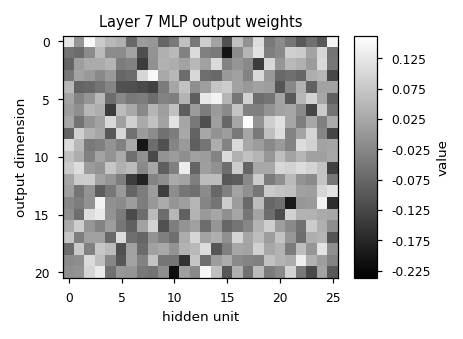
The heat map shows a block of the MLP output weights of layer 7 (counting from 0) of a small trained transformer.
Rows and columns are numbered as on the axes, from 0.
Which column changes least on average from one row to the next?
24
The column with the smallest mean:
7
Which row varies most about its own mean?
20
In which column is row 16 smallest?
9
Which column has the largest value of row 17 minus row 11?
12
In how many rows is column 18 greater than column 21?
12
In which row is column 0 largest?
0
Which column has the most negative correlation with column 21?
15
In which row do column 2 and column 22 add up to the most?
19
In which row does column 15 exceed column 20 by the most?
4
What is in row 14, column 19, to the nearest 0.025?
-0.075
